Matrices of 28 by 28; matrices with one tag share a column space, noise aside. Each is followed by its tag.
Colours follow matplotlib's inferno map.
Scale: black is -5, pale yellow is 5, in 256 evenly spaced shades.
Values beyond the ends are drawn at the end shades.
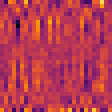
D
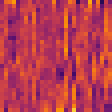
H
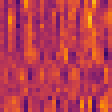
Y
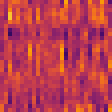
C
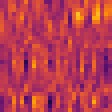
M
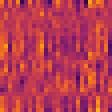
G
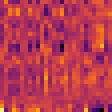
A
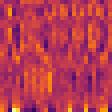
A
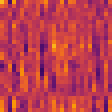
G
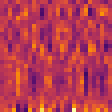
A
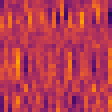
M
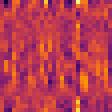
G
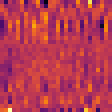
D
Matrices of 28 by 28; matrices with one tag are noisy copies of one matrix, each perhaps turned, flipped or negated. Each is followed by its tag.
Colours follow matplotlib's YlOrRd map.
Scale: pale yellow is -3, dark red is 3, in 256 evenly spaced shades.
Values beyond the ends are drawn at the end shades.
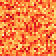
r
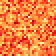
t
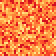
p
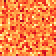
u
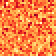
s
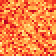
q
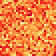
q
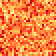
t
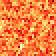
p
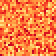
u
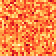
s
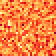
s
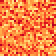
u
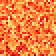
p
